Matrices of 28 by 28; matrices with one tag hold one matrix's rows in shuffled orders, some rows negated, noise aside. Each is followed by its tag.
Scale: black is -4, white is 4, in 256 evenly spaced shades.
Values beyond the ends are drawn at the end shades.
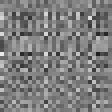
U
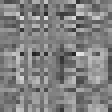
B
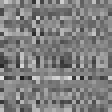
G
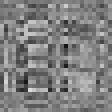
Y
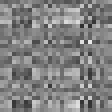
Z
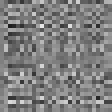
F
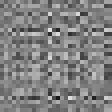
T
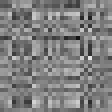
Z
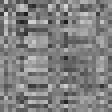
Y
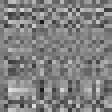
F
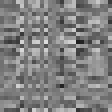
B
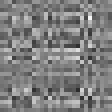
Z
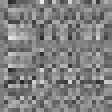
F
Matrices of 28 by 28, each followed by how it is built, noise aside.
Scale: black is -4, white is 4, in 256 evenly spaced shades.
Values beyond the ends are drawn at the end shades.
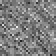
Toeplitz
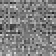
blocks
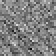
Toeplitz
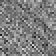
Toeplitz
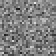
blocks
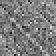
Toeplitz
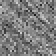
Toeplitz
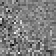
lower triangular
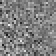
lower triangular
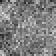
smooth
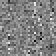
uneven columns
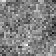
smooth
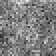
smooth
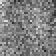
smooth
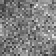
smooth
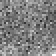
smooth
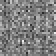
blocks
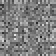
blocks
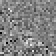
lower triangular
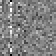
uneven columns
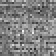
blocks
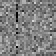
uneven columns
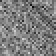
Toeplitz
